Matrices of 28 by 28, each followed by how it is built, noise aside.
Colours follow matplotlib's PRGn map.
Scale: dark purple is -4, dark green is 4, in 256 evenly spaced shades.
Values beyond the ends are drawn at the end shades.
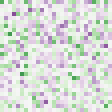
blocks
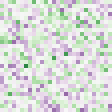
Toeplitz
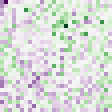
smooth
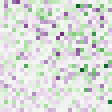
upper triangular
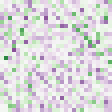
Toeplitz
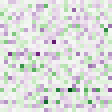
uneven rows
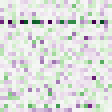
uneven rows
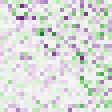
upper triangular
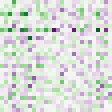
low rank
